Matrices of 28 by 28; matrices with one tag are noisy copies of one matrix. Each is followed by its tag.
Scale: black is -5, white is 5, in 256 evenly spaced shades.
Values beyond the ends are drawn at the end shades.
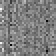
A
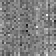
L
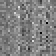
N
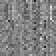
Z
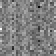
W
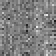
L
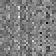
N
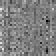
A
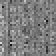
A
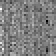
A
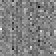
W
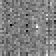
L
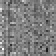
A
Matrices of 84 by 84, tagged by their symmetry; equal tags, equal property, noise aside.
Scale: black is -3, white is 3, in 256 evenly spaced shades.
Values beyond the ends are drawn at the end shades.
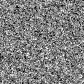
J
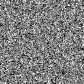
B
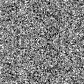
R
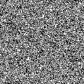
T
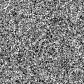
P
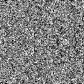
R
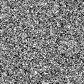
J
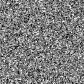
J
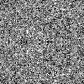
R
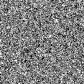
J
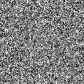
T
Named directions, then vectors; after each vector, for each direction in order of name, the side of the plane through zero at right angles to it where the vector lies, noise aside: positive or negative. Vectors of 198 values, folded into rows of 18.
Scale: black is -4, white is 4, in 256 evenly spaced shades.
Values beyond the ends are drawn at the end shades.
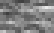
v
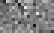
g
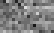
positive, positive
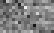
positive, positive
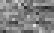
negative, negative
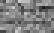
positive, negative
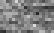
negative, negative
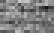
positive, negative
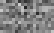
negative, positive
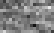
positive, positive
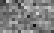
positive, positive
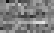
negative, positive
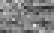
negative, negative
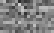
negative, positive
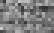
positive, negative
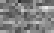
negative, positive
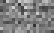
positive, negative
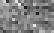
negative, negative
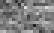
positive, positive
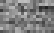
positive, negative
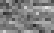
positive, positive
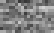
negative, positive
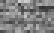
positive, negative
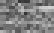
negative, positive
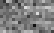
positive, positive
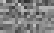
negative, positive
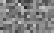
negative, positive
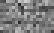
positive, negative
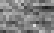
negative, negative
